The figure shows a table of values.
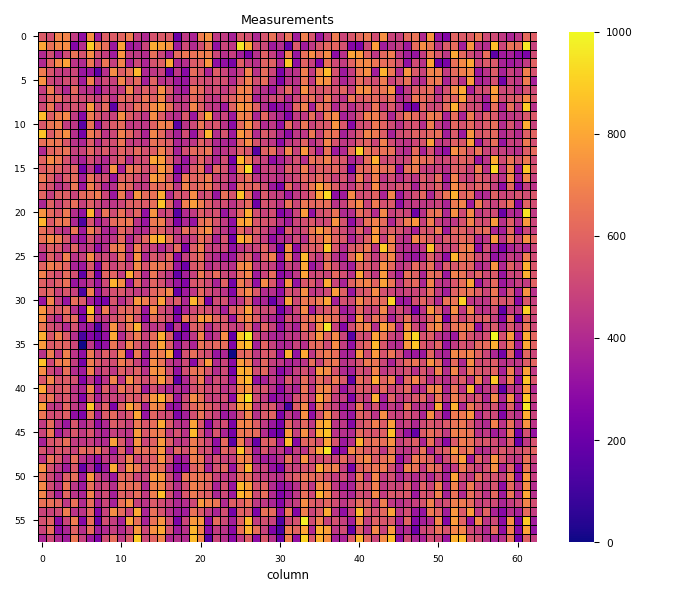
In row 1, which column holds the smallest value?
31
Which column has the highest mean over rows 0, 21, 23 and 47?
25
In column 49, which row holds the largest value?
24
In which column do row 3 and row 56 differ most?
35
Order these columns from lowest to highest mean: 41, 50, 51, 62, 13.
51, 13, 62, 50, 41
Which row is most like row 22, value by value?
17
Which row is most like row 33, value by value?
4
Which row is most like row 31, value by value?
20
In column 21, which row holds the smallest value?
57
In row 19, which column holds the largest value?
15
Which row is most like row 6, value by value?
48
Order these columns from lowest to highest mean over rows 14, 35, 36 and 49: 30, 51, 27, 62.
30, 51, 27, 62
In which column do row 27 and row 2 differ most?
61
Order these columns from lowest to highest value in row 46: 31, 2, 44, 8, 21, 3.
8, 21, 2, 3, 44, 31
